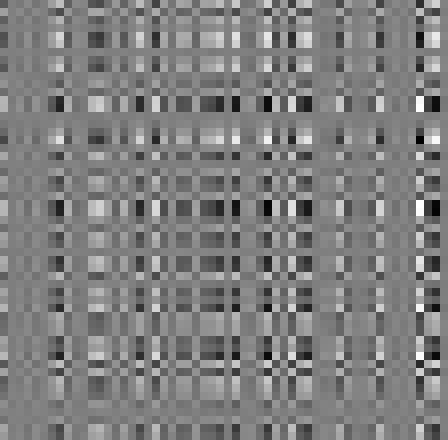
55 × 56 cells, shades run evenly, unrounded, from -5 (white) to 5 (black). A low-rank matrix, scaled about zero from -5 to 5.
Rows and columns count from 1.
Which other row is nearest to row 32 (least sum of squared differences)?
16
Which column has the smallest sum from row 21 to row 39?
53
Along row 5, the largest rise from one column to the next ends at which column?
35
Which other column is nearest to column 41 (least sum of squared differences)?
31
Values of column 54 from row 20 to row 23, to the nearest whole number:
2 0 -1 2
